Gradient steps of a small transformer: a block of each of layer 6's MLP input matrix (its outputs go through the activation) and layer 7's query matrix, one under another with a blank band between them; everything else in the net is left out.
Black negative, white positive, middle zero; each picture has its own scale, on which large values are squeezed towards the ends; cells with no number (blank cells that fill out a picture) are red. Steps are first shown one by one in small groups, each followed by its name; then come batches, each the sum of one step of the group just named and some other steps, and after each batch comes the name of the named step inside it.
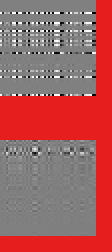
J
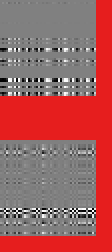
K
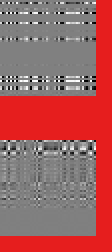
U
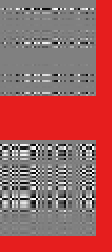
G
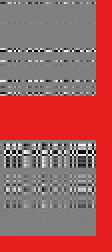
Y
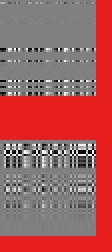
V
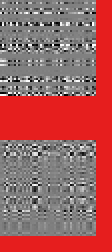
U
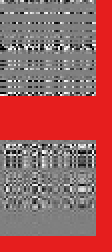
V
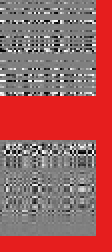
Y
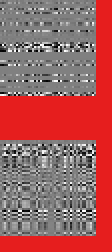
Y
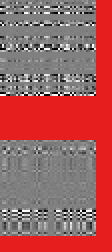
U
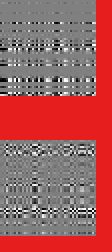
K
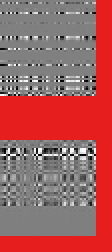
U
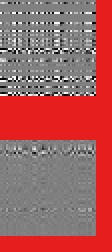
J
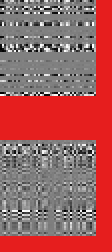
Y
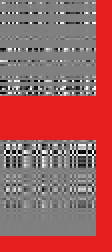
V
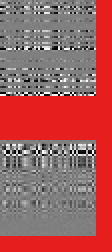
V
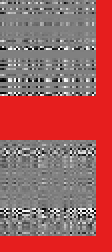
K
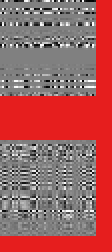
G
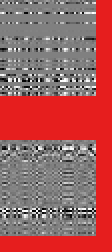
K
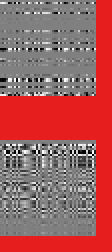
V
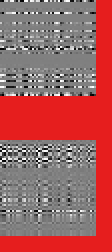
J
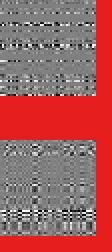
U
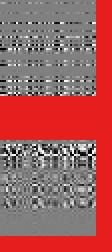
V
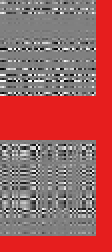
G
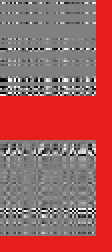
K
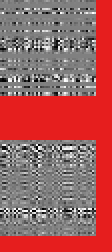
K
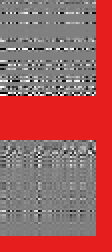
U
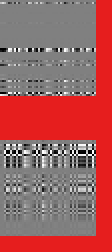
V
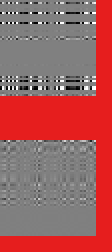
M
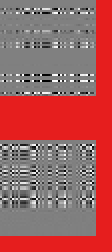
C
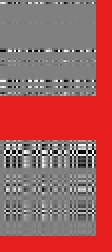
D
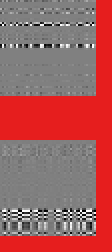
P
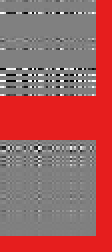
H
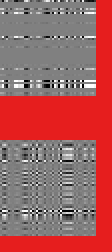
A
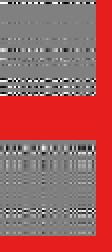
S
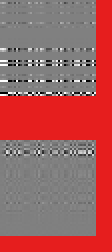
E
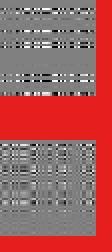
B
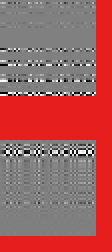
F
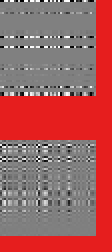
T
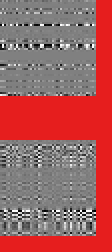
P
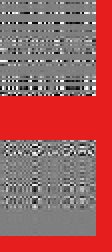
M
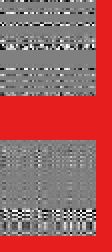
P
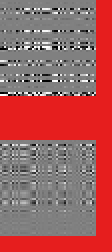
B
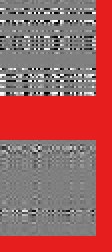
H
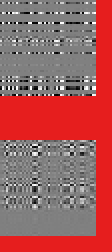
M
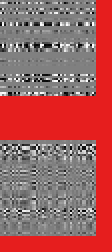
C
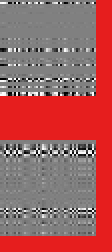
F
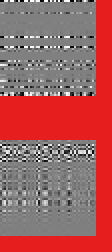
T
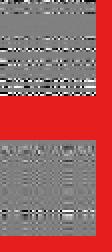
F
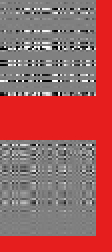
B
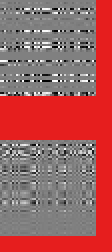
B
